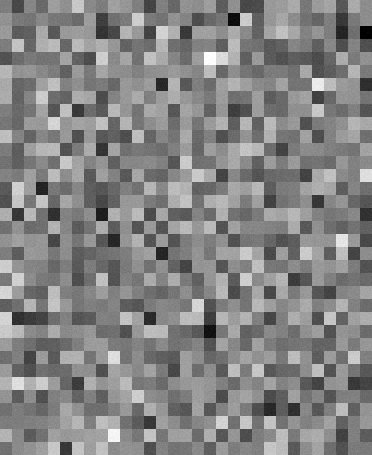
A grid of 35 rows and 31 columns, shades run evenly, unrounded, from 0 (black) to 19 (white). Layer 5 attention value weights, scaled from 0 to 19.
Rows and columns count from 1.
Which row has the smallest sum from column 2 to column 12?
25
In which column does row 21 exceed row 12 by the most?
1
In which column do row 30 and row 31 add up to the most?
11
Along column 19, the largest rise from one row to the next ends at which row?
5
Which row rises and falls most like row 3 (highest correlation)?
17
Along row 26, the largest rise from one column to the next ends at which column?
19
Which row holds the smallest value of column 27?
16
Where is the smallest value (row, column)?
3, 31
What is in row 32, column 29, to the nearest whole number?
14
